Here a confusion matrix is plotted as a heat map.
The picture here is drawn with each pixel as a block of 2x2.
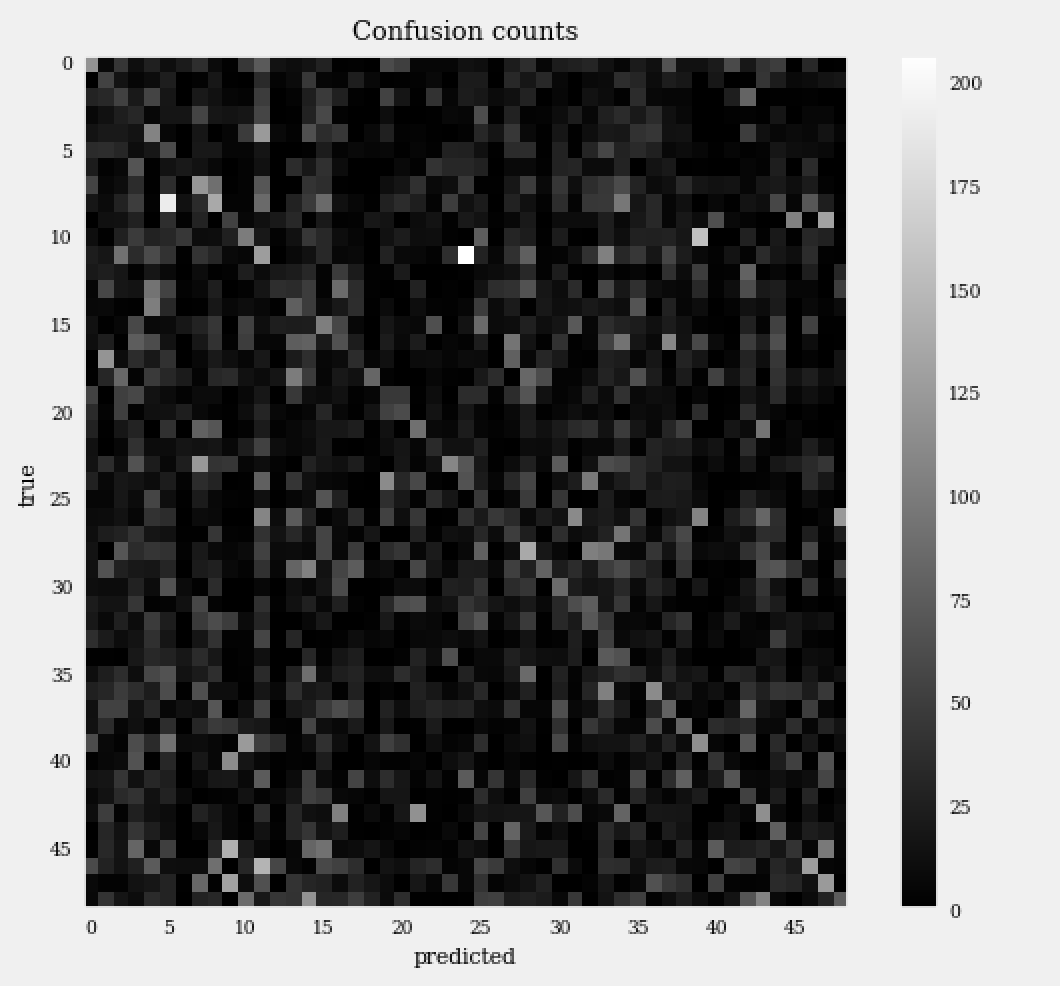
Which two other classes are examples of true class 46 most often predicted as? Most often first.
11, 8
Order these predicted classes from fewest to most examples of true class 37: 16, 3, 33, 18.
18, 3, 33, 16
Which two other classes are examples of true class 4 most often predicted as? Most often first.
11, 14
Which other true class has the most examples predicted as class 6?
10
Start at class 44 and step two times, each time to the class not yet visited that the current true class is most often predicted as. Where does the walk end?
34
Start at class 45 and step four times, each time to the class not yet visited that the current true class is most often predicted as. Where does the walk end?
8
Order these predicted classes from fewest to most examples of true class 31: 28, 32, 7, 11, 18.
18, 28, 11, 7, 32
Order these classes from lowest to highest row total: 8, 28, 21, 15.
21, 15, 28, 8
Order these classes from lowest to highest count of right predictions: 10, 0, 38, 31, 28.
31, 38, 10, 0, 28
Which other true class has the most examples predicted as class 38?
41
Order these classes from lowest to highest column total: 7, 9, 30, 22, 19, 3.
22, 9, 19, 30, 7, 3
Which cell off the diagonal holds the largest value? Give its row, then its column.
11, 24
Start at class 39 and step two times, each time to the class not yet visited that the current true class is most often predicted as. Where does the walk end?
25
